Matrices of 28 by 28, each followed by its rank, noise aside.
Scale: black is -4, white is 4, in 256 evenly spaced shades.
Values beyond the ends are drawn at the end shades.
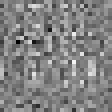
four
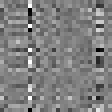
two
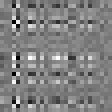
one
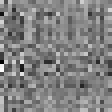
four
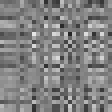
two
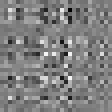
two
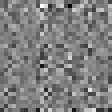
three
